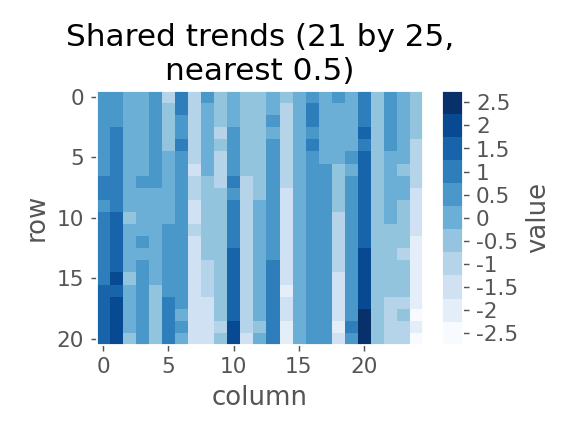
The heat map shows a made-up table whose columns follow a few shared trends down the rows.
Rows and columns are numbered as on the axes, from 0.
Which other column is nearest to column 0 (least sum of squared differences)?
10
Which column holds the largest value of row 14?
20
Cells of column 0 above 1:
5
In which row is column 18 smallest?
19
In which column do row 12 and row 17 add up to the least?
24
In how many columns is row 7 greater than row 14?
8
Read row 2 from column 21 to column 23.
-0.5 0.5 0
